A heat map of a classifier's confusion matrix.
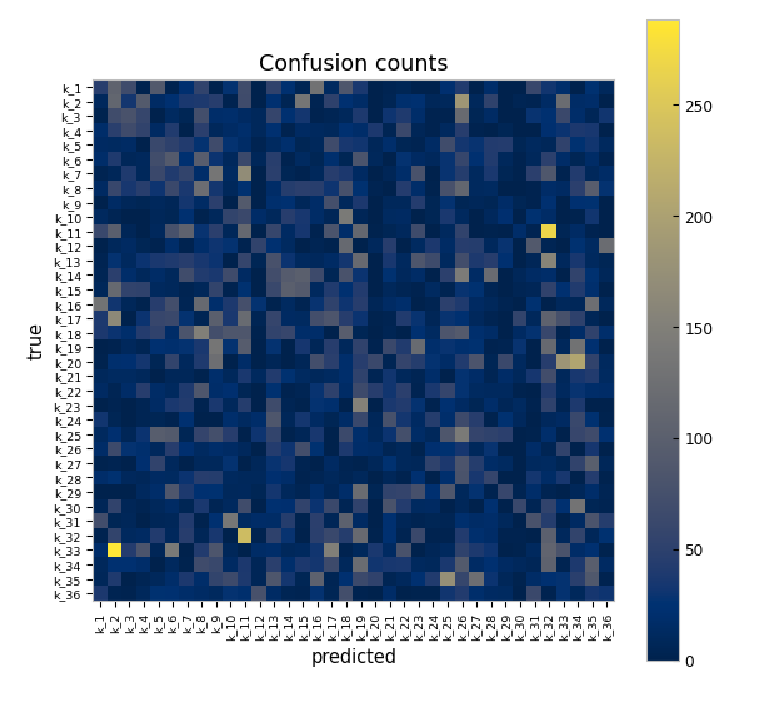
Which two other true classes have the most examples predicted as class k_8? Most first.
k_18, k_16
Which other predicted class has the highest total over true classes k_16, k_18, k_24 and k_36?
k_8
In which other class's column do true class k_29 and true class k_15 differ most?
k_2
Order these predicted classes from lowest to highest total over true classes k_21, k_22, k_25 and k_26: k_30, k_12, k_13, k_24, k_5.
k_30, k_12, k_24, k_5, k_13
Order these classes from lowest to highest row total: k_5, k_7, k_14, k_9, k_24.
k_9, k_24, k_5, k_7, k_14
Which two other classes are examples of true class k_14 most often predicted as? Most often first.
k_26, k_28
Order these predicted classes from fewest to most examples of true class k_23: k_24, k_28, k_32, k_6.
k_24, k_28, k_6, k_32
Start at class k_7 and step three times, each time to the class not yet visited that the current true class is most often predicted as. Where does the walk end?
k_19
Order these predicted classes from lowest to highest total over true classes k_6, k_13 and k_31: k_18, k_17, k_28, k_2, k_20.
k_20, k_17, k_2, k_28, k_18
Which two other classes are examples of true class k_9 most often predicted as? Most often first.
k_11, k_17
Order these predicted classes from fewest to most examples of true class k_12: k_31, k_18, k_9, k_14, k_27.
k_14, k_9, k_27, k_31, k_18
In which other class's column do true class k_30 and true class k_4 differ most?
k_34
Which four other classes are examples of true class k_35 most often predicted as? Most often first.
k_25, k_27, k_16, k_13
